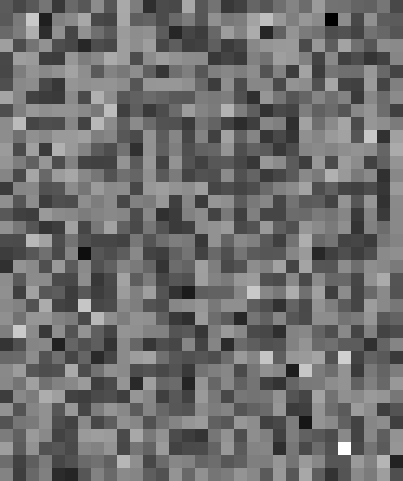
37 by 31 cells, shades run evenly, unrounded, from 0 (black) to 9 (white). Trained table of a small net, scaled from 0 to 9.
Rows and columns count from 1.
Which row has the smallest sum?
20
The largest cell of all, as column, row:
27, 35
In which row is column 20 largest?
23
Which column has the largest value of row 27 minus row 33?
24
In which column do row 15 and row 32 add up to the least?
30
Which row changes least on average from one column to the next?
15
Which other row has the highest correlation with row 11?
14
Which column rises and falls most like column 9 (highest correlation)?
8
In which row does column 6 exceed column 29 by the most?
5
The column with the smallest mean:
28
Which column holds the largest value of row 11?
29
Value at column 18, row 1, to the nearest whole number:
2
